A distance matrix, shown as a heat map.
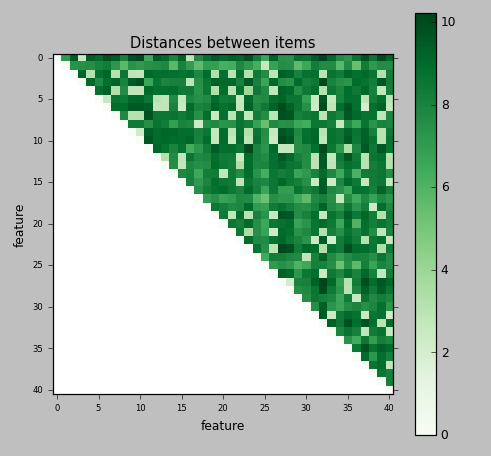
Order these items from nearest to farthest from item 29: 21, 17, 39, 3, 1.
1, 17, 21, 39, 3
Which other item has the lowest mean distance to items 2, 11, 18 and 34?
17
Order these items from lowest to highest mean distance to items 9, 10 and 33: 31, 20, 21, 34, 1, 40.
21, 40, 31, 1, 34, 20
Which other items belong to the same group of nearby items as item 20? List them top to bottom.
14
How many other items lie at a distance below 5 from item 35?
3
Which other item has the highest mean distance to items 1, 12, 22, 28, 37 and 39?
0
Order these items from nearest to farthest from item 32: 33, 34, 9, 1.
9, 1, 34, 33
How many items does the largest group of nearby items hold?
11
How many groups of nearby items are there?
10
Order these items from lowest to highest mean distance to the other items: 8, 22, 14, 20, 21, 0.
21, 22, 8, 14, 20, 0
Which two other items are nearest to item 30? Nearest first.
24, 17
